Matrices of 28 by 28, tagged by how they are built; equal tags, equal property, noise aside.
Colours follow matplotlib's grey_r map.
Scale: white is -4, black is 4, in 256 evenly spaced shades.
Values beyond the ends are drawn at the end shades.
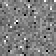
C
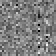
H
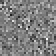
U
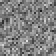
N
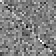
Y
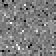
C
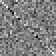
Y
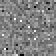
C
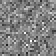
N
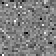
C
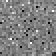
C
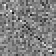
Y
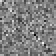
Y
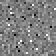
C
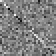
Y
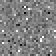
C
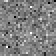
C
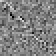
U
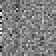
H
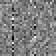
H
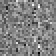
H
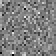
H
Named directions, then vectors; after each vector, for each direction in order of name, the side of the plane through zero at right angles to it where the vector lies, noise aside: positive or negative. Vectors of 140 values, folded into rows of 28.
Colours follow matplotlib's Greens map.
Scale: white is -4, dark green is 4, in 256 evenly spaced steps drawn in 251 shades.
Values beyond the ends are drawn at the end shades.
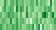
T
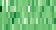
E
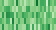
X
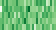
negative, positive, positive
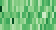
positive, negative, positive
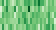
negative, negative, positive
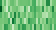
positive, negative, negative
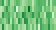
negative, negative, positive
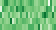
negative, positive, negative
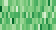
positive, negative, positive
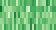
positive, negative, negative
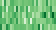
positive, positive, negative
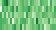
negative, positive, negative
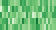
negative, positive, negative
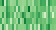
negative, negative, positive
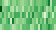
positive, negative, positive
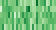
negative, positive, positive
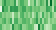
negative, positive, negative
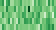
negative, negative, positive
